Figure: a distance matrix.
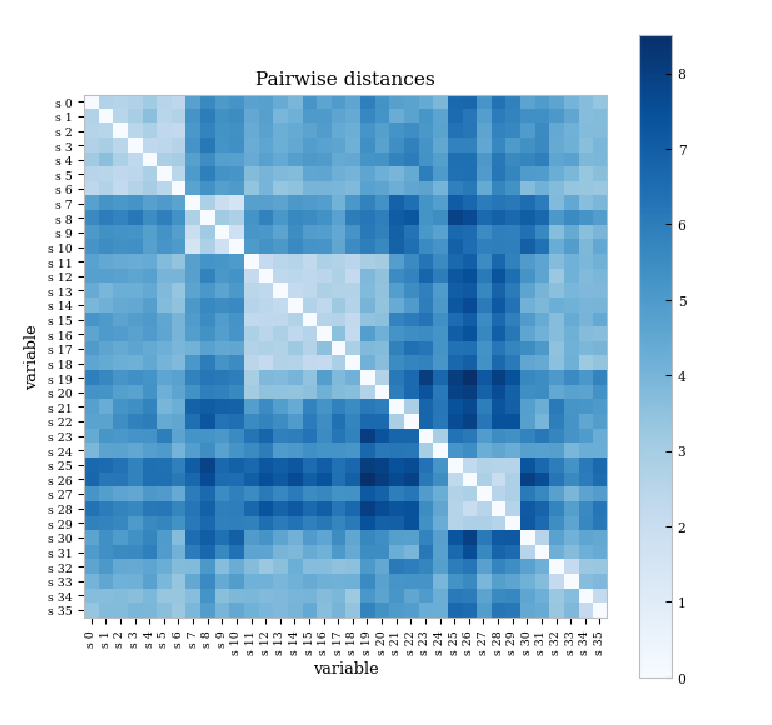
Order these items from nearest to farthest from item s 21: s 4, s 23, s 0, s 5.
s 5, s 0, s 4, s 23
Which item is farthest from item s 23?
s 19
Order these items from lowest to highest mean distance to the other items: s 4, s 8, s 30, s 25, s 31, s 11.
s 11, s 4, s 31, s 30, s 8, s 25
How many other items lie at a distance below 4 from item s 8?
3
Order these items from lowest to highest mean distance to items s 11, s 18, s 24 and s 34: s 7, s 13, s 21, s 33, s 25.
s 13, s 33, s 7, s 21, s 25
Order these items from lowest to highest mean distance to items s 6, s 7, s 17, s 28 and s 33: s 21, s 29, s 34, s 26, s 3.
s 34, s 3, s 29, s 26, s 21
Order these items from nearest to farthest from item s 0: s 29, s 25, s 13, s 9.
s 13, s 9, s 29, s 25
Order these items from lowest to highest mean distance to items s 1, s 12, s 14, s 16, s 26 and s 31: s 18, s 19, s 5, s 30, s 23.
s 18, s 5, s 30, s 19, s 23
